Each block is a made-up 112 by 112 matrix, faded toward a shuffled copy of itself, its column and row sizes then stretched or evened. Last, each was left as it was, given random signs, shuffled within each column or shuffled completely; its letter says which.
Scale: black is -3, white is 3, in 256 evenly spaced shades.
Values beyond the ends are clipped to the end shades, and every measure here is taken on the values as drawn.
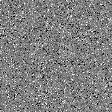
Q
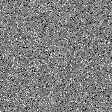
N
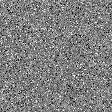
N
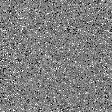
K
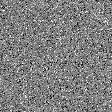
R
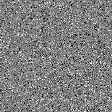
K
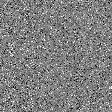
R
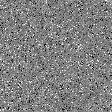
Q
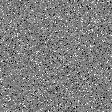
N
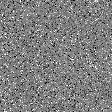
R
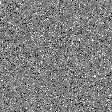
N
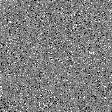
Q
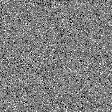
Q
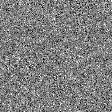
Q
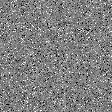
Q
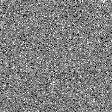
K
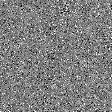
Q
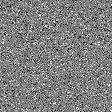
N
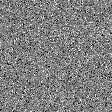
N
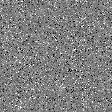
K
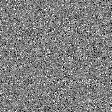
K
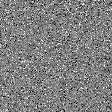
K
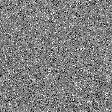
K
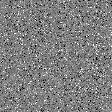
Q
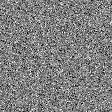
N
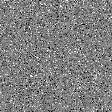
Q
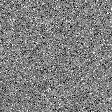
N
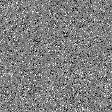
Q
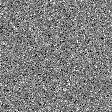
N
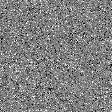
Q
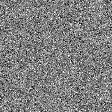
R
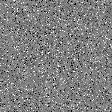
R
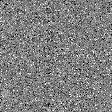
K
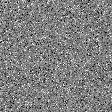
N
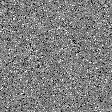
N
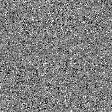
Q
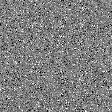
Q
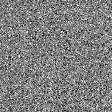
K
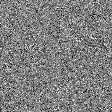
Q
